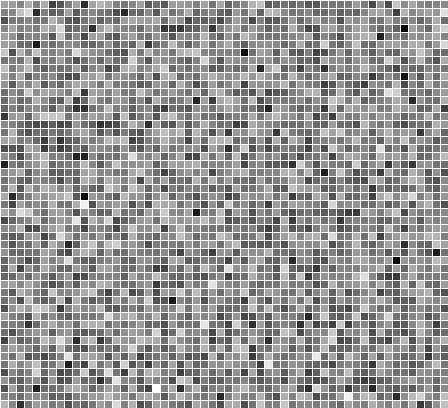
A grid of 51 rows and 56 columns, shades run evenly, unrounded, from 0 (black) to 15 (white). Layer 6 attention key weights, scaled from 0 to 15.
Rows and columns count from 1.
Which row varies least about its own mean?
3
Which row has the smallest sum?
16
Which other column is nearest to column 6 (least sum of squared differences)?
18
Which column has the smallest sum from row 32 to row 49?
39
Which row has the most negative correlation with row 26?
20
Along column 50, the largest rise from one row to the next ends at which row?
34
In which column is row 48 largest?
15
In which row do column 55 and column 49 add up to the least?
32
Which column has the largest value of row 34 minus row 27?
29
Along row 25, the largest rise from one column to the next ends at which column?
12
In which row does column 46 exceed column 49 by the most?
35
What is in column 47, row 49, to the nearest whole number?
2
